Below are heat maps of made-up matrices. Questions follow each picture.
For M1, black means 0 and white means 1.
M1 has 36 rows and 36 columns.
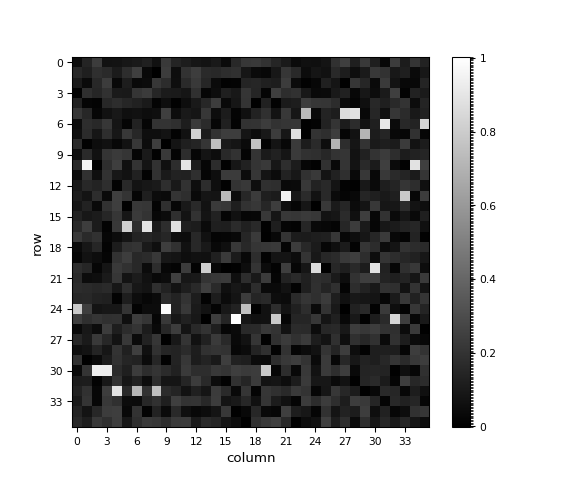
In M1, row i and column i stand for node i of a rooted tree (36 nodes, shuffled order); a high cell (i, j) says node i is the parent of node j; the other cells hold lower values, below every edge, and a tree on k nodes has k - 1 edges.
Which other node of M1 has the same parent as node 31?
35
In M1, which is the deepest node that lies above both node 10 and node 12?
16
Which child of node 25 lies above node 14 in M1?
32
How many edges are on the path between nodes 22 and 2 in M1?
6
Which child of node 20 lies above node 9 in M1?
24
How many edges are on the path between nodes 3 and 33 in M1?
4
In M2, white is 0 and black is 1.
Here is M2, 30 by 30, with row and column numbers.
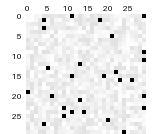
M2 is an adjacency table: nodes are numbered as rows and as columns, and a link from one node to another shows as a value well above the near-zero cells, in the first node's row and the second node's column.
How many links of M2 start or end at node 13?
3
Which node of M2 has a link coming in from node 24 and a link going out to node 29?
node 11
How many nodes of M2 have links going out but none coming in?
7
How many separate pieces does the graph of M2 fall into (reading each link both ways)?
9
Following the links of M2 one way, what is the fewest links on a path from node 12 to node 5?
2
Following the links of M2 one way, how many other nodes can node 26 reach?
7
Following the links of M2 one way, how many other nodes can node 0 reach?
5
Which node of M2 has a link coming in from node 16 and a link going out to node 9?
node 23
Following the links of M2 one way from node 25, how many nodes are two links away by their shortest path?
1
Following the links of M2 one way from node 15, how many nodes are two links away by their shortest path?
2
